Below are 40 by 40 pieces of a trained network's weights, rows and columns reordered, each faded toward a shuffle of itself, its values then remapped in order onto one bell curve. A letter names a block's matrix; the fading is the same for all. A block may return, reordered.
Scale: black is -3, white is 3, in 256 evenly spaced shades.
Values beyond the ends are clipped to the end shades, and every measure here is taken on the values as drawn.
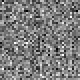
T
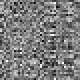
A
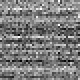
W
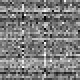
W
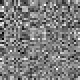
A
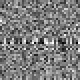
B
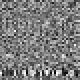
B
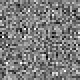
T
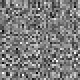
A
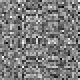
A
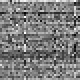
W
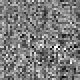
T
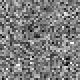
T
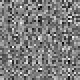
A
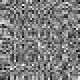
A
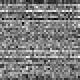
W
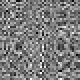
A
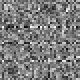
B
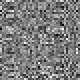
A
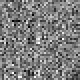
T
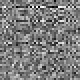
B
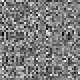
A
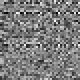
B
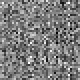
T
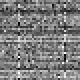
W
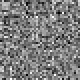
T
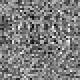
T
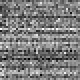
W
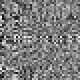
B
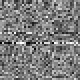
B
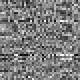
B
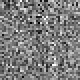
T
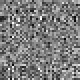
T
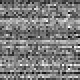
W
